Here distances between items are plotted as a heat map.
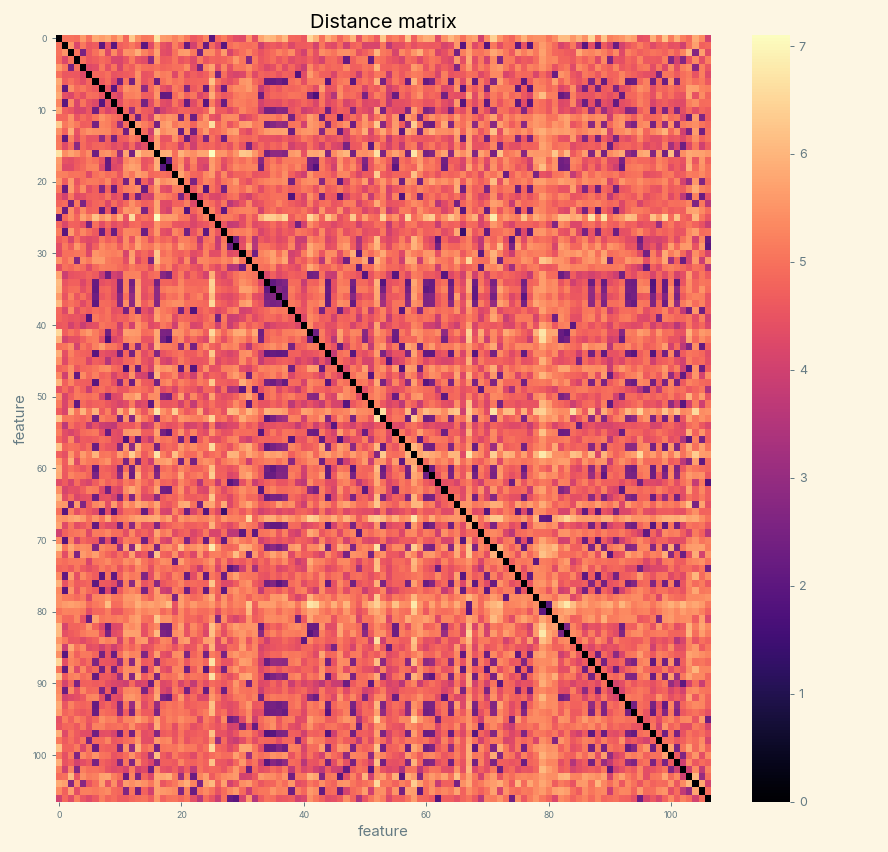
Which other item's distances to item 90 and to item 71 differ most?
72
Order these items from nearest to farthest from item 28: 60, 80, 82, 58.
60, 80, 82, 58
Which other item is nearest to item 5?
39
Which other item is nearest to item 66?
27
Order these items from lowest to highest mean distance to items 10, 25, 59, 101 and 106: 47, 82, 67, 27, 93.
93, 47, 27, 82, 67
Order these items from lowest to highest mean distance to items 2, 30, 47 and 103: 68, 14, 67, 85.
14, 68, 85, 67
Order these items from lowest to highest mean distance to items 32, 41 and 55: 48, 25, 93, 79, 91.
91, 93, 48, 25, 79
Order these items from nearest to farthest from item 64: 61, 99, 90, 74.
61, 99, 90, 74
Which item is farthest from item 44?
25
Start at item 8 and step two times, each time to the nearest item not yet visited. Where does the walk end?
18
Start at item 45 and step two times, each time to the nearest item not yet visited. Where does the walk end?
85
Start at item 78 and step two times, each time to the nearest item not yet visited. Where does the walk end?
19
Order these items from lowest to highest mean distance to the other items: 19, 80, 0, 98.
98, 19, 80, 0
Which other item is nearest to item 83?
41
